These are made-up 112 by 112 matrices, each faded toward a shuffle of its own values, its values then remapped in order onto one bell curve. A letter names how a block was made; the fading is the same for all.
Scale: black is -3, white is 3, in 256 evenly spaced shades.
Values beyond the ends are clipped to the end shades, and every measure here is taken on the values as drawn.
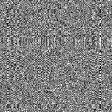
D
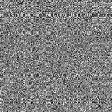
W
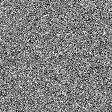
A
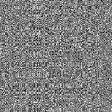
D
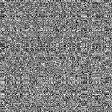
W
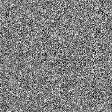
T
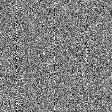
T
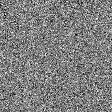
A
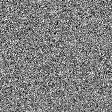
A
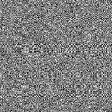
W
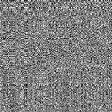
W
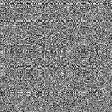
W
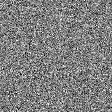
A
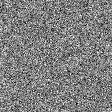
A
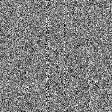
T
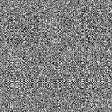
W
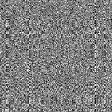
D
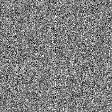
T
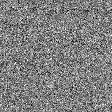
A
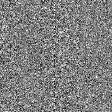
T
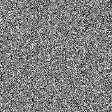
T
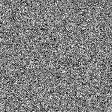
A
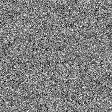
A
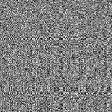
W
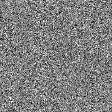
T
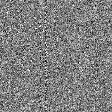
T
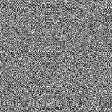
W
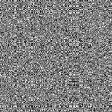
W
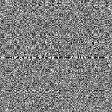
W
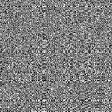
W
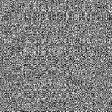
W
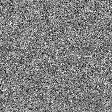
A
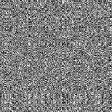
D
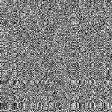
D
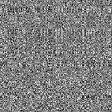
W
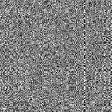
D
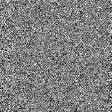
T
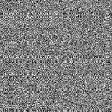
W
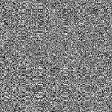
W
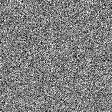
A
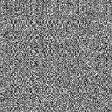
D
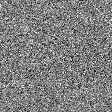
A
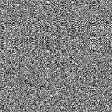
W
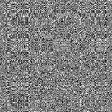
D
